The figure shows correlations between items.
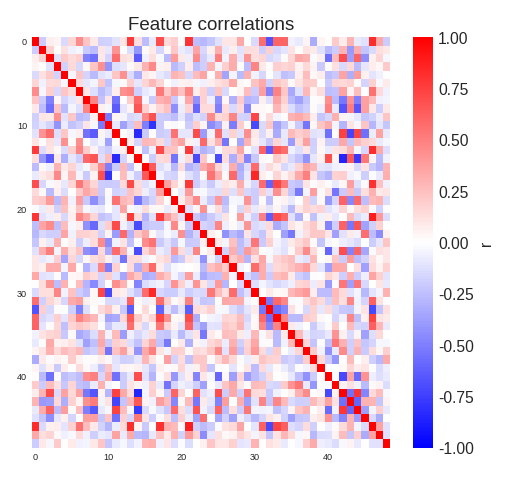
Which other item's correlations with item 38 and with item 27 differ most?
41
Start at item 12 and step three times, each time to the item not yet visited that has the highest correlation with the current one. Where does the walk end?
14
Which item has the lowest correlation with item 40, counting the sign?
42
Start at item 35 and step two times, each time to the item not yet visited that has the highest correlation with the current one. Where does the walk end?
36
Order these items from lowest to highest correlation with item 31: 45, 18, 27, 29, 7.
45, 29, 7, 18, 27
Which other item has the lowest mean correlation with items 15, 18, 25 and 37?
10
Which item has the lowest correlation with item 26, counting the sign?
12
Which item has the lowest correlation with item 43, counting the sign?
11
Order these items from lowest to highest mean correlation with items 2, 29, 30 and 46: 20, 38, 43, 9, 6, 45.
45, 43, 38, 20, 9, 6
